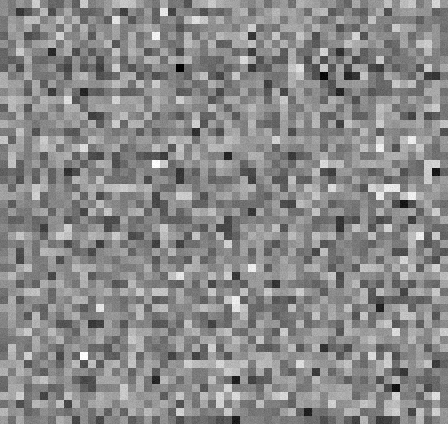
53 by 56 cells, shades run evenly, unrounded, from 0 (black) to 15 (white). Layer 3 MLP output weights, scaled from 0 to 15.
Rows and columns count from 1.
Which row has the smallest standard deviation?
43
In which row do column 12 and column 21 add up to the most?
30
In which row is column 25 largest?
3
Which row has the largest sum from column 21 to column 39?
46
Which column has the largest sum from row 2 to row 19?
15
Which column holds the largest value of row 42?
50
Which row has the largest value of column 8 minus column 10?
53
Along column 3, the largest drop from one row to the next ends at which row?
51
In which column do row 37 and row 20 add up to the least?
29
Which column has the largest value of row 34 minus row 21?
32
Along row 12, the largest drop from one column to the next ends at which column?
36
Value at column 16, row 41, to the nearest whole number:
5
